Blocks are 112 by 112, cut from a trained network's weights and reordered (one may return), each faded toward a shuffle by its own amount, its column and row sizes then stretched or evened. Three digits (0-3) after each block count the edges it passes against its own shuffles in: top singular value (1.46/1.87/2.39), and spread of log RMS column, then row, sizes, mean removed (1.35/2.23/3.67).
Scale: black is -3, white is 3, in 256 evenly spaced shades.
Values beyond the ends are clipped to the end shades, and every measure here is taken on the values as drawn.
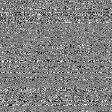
0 0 3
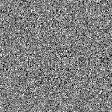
1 1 1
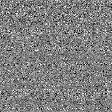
1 0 2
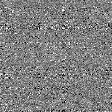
1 1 2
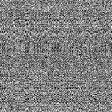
3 1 1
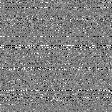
1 0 3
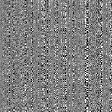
3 3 1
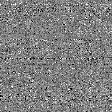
0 1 2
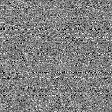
2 0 2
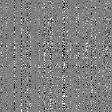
1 3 2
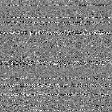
1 1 3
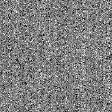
1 2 0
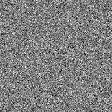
2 0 0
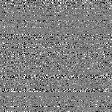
1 1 3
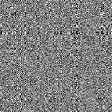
3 2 1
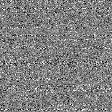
1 0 2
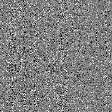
0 2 0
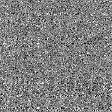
1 0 2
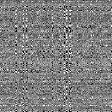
3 2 2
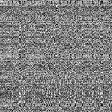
3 1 1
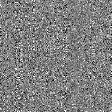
2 2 1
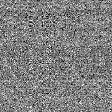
2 1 0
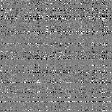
1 2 3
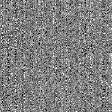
2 2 0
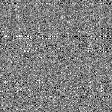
1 0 2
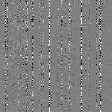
2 3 1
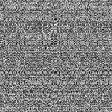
3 0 1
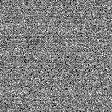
2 0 0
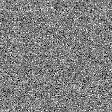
0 0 1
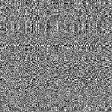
3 2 2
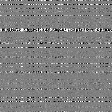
3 1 3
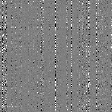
2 3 1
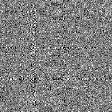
2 2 2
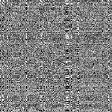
3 2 1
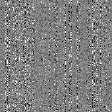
1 3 1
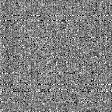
2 0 2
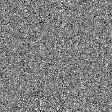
0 1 1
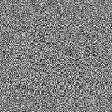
3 0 2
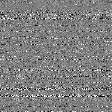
1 0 3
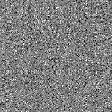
2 1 0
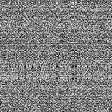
3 0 1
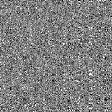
2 1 1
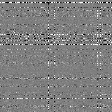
3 1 3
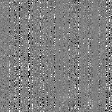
2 3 1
